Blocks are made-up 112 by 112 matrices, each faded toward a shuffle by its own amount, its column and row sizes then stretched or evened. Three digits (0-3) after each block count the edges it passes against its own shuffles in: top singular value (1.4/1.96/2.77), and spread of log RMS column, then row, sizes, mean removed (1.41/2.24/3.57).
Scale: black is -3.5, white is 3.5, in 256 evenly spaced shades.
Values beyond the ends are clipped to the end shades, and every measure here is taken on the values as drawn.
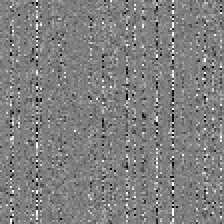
2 3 0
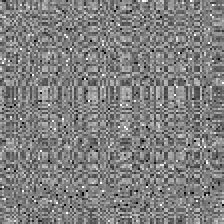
3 0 0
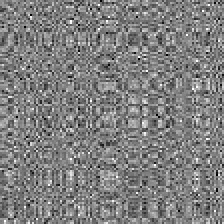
3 2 0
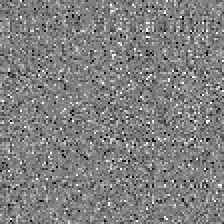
2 1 1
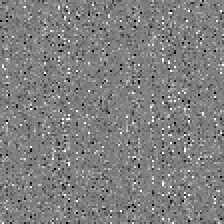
0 2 0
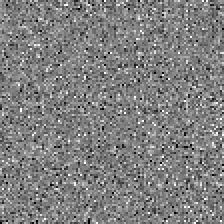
1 1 1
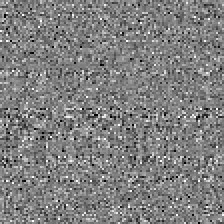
2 0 2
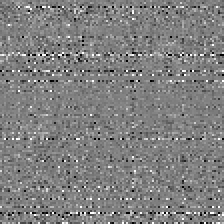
2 1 3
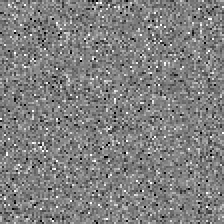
1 1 0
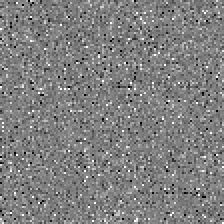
0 1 1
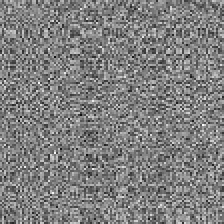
3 0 1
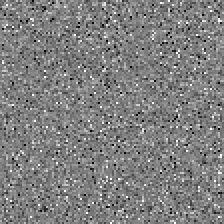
0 1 0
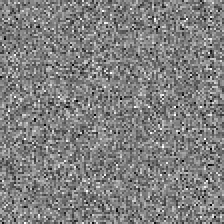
0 1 1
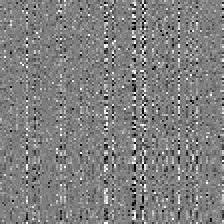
3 3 0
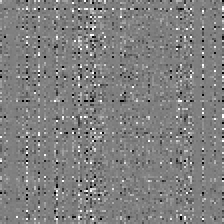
2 3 2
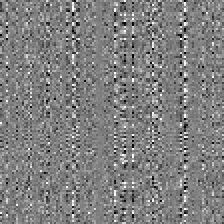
3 3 1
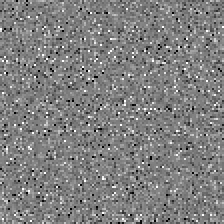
1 0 1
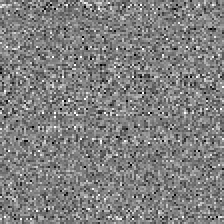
1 0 2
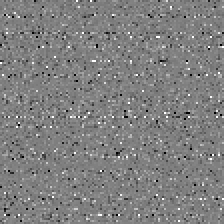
1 0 2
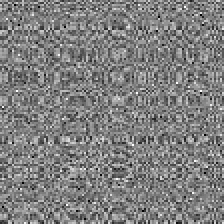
3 0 2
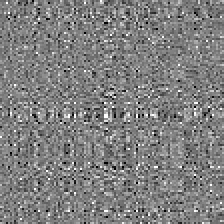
3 2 2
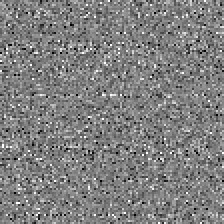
0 0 2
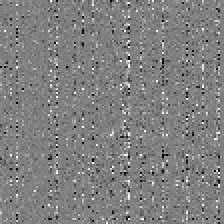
1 3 1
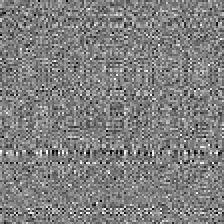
3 1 2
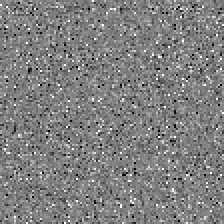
0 1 1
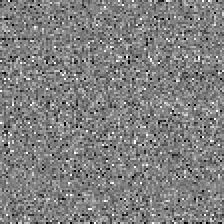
0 0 2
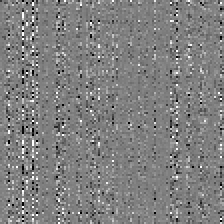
2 3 1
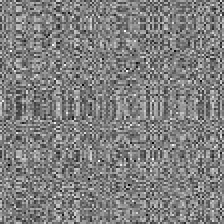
3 2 0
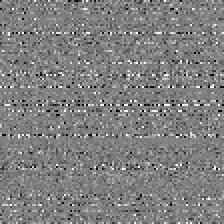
1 0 3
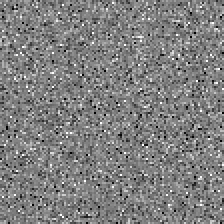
0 0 0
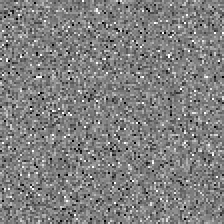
0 0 1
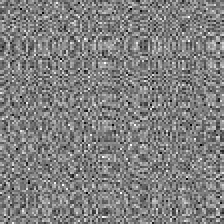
3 1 0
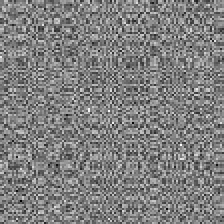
3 1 1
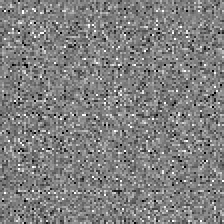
1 1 2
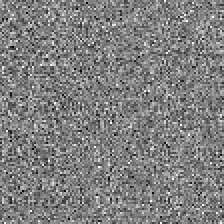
2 1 0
